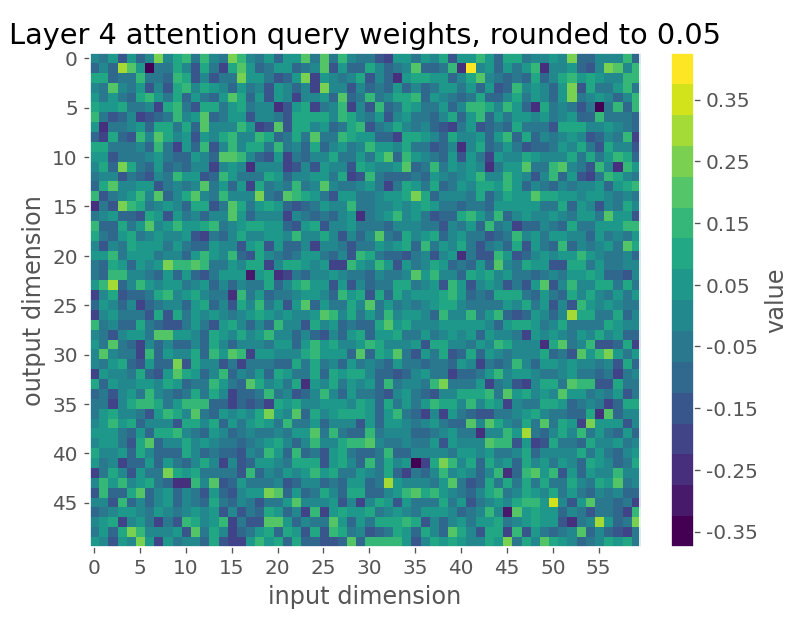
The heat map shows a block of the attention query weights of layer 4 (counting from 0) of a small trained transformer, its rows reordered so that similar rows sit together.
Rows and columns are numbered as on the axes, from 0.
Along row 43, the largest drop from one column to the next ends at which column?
14
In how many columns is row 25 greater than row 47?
25
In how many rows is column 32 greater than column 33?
17
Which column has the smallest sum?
21
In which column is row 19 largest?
58
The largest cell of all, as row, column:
1, 41
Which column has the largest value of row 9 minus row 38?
42
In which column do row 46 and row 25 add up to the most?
30
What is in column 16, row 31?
-0.2
